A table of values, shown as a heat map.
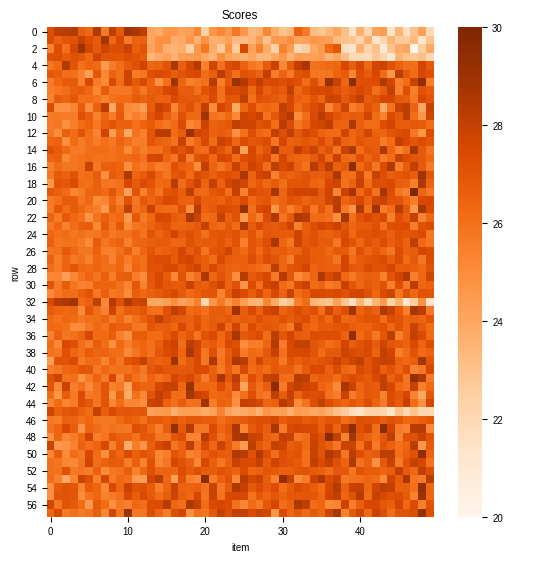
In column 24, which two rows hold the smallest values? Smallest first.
2, 1
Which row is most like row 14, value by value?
19
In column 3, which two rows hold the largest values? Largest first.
32, 0
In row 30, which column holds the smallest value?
25
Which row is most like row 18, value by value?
55
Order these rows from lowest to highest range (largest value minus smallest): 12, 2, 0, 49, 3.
49, 12, 3, 0, 2
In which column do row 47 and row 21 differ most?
39
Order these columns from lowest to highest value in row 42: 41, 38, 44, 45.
45, 41, 44, 38
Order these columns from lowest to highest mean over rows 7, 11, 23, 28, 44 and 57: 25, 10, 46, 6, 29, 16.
6, 10, 29, 16, 46, 25
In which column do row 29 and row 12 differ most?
18
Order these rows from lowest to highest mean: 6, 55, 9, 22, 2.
2, 9, 22, 55, 6
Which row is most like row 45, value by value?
3
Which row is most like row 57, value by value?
17
